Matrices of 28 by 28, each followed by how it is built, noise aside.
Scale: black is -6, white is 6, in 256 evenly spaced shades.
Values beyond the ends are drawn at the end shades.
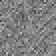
Hankel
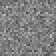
repeating columns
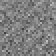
Hankel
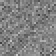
Hankel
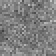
smooth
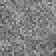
smooth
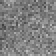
smooth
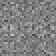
low rank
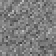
Hankel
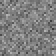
Hankel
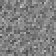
repeating rows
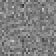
low rank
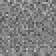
repeating columns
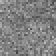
smooth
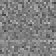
repeating columns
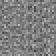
repeating rows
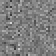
uneven columns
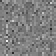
uneven columns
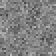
smooth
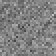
Hankel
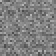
repeating columns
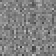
low rank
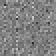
uneven columns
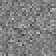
low rank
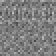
repeating columns
